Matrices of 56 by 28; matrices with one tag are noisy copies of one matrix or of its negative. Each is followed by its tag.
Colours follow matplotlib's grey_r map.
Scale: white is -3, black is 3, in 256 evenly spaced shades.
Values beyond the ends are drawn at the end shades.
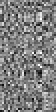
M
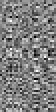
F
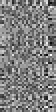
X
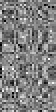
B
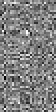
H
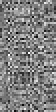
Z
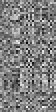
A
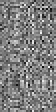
A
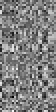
B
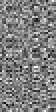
F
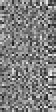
X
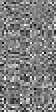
H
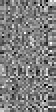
X
